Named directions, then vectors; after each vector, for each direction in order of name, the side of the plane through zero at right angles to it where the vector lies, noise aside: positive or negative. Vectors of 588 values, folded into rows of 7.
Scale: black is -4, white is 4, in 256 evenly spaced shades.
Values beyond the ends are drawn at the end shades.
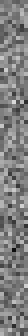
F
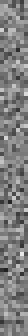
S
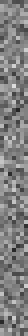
positive, positive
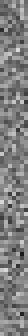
positive, negative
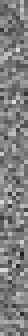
positive, negative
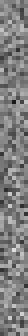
negative, positive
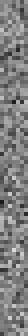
negative, positive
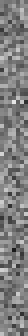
positive, negative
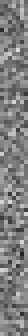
positive, negative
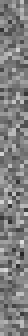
positive, negative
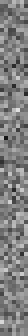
negative, negative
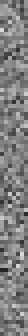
negative, positive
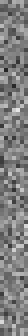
negative, negative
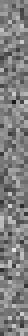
negative, positive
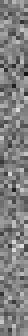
negative, negative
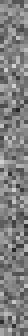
positive, positive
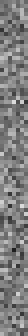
positive, negative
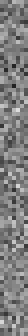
negative, negative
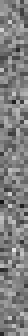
negative, positive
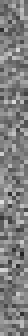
positive, negative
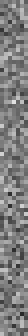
positive, negative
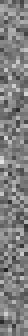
positive, positive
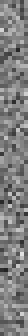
negative, positive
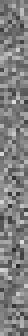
positive, negative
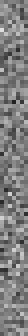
negative, positive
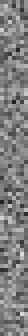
negative, positive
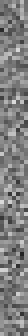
positive, negative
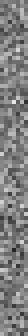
positive, negative
